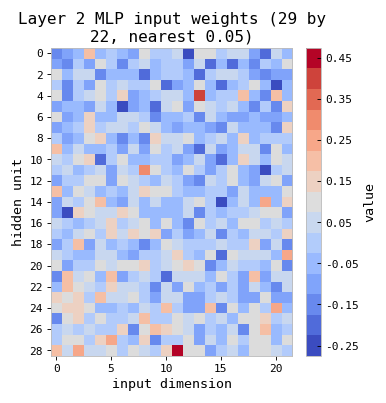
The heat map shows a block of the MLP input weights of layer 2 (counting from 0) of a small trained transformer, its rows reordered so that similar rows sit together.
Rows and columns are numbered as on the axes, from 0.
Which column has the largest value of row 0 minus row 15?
13
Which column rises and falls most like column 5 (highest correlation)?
18
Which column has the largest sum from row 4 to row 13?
3
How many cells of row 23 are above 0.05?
6
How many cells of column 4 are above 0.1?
4
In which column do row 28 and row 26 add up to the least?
17
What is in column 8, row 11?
0.3
